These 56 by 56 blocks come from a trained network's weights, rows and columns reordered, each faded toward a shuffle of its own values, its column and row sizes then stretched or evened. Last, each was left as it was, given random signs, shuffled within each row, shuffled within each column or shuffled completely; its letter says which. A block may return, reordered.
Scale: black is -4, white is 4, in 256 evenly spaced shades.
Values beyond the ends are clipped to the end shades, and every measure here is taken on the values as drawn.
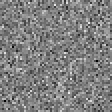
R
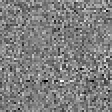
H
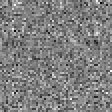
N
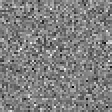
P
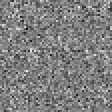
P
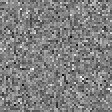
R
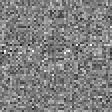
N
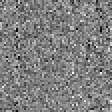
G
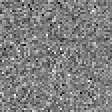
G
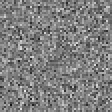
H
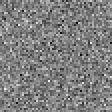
P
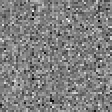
G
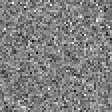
R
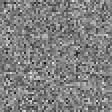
H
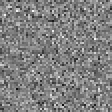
H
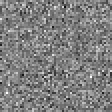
H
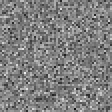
R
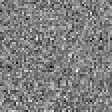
N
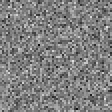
R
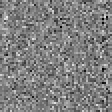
G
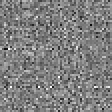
N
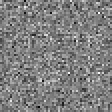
N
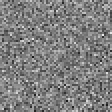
R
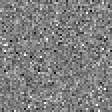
R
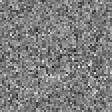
H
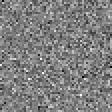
G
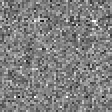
P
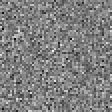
G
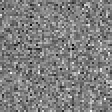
H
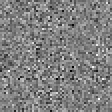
H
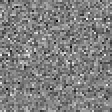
P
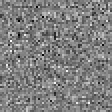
N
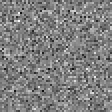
P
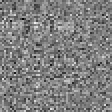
N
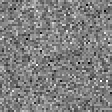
R
